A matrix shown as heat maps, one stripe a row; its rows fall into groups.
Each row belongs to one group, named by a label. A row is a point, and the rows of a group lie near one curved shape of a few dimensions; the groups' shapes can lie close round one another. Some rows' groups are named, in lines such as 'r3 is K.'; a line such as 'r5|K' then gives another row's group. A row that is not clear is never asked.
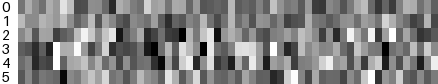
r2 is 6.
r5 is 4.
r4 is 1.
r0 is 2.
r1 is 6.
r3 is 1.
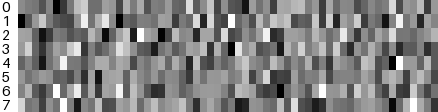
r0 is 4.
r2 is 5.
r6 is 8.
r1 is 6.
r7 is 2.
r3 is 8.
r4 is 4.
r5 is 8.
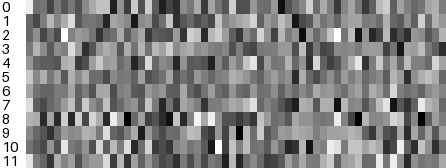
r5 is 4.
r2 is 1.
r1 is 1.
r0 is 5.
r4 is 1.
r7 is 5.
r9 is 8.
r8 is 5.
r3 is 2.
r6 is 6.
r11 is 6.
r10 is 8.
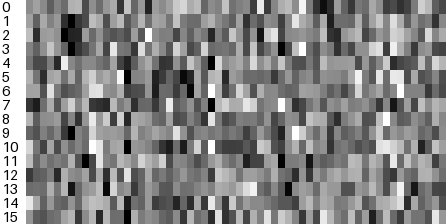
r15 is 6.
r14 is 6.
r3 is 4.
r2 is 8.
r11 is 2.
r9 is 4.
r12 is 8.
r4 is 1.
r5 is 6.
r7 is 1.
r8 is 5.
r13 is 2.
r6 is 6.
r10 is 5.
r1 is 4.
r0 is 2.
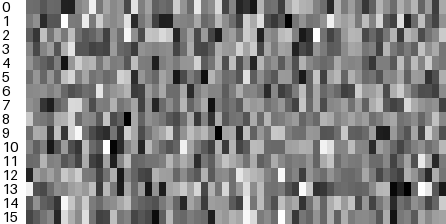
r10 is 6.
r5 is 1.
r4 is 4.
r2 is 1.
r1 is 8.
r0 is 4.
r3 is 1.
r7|4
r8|6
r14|1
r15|1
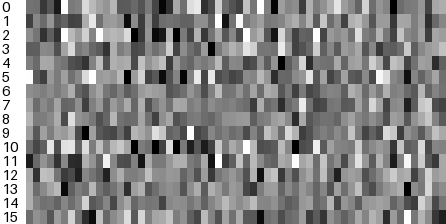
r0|1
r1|6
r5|5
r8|4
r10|1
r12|8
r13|4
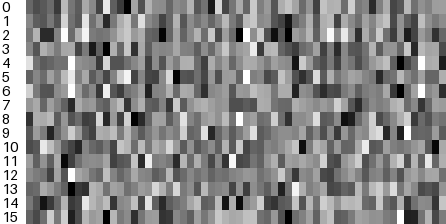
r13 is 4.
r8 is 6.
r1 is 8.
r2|8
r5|1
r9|4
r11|8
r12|4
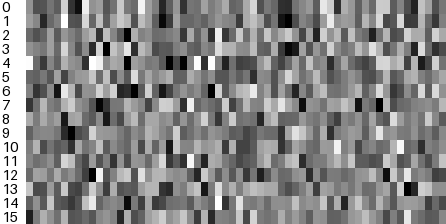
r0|8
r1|8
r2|6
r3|8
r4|5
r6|1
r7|1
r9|4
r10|5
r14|6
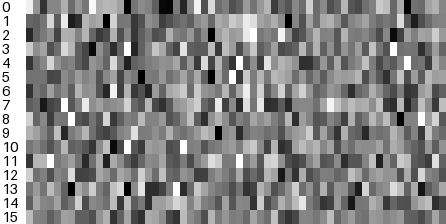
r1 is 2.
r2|1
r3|6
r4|6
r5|8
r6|2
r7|8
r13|5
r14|2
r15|6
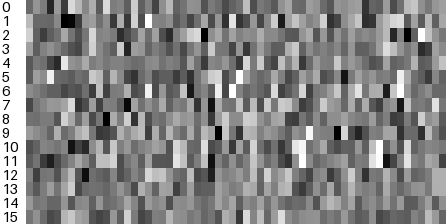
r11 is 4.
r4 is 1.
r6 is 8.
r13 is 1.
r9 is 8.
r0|4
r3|5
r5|6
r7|6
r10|4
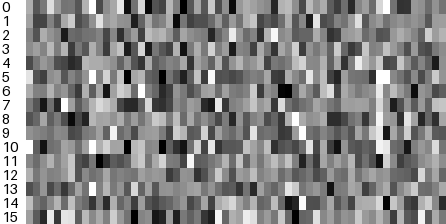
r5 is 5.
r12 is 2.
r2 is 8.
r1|1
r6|8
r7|1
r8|4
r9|4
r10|5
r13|4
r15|1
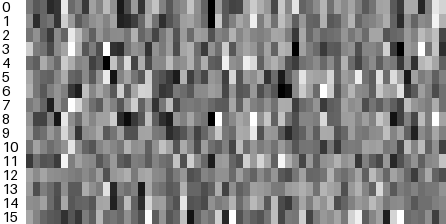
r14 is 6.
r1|1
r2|4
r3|2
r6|8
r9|2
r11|1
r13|6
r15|8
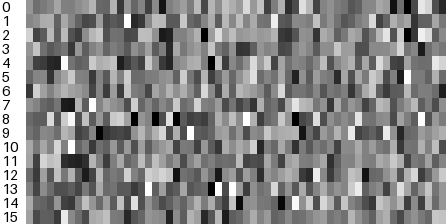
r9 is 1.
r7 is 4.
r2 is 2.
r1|6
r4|1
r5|4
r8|1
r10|4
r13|8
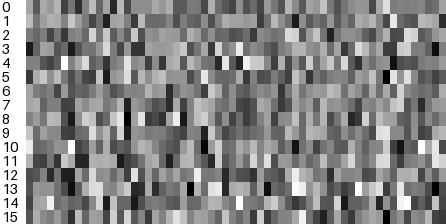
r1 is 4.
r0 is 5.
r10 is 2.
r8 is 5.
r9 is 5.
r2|4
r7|5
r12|4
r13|6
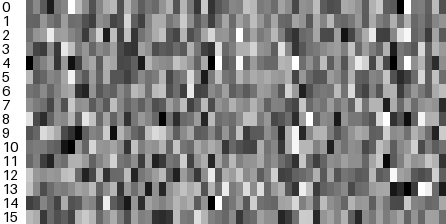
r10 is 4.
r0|4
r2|6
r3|1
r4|6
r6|1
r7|4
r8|5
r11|4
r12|6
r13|2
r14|6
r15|5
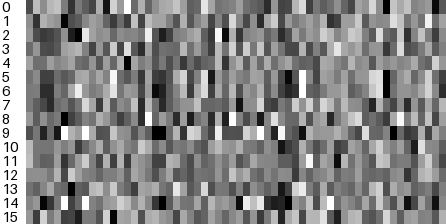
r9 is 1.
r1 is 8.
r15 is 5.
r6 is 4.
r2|8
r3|8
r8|8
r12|4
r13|4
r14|8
